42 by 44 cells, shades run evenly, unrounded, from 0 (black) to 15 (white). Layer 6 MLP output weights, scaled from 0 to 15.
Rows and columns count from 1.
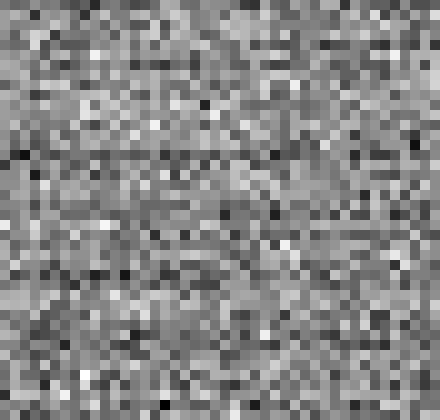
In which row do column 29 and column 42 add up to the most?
31
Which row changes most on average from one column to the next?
39
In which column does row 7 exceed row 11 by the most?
21
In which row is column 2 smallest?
16
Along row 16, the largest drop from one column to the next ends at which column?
28
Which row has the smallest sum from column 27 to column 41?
5
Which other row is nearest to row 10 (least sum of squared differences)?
12
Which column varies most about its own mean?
40
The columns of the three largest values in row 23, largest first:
11, 1, 4
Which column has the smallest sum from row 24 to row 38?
6
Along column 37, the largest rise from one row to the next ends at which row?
36
